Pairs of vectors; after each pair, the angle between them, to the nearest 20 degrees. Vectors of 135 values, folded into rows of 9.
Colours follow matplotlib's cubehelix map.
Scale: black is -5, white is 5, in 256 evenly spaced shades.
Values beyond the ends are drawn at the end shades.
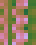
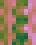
160 degrees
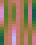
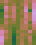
160 degrees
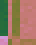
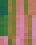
40 degrees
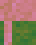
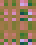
80 degrees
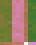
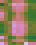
40 degrees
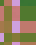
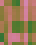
140 degrees
